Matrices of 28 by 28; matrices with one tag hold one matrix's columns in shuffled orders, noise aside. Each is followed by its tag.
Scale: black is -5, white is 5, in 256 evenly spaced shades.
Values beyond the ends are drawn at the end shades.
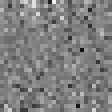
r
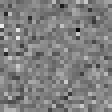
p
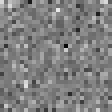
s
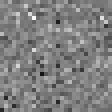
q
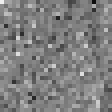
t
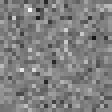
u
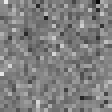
t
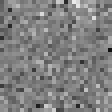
r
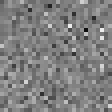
p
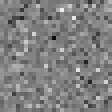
u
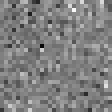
s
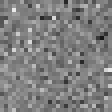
u
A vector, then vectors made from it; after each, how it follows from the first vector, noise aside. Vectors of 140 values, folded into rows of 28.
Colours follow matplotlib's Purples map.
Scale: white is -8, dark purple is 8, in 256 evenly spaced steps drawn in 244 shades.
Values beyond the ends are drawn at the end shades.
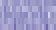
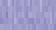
reversed, negated, shrunk.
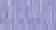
reversed, negated, shrunk.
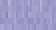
reversed, negated, shrunk.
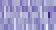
negated, scaled up.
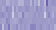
wrapped around, negated, partly zeroed.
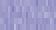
wrapped around, shrunk.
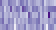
negated, scaled up.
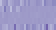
partly zeroed.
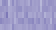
reversed, negated, shrunk.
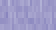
reversed, negated, shrunk.
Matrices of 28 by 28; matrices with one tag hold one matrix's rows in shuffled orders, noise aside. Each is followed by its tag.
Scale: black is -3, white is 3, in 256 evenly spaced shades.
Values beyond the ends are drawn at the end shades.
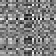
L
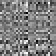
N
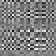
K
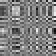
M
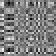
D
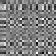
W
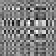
K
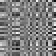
M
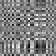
K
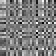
W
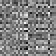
N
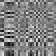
D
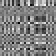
K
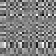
W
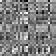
N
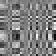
M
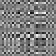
K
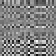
K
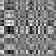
D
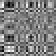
D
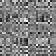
N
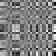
M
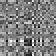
L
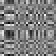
D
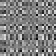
W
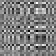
K
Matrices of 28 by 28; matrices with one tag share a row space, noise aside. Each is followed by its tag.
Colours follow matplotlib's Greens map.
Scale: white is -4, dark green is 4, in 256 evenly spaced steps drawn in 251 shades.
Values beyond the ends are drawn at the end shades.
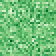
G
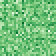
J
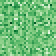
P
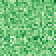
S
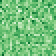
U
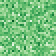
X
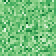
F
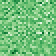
P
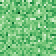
X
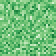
X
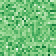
J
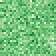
G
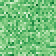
G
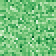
G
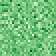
P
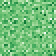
S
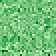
P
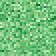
X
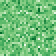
X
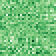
G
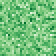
X
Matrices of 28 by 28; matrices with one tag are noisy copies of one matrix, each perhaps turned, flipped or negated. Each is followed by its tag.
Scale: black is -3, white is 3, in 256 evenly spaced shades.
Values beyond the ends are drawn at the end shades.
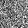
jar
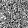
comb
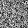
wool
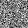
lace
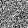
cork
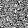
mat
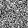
lace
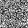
lace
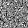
wool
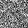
jar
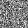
wool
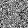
cork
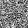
jar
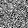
cork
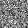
cork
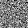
wool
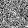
cork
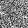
jar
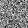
cork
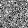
cork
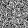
wool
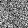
cork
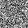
comb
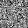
comb
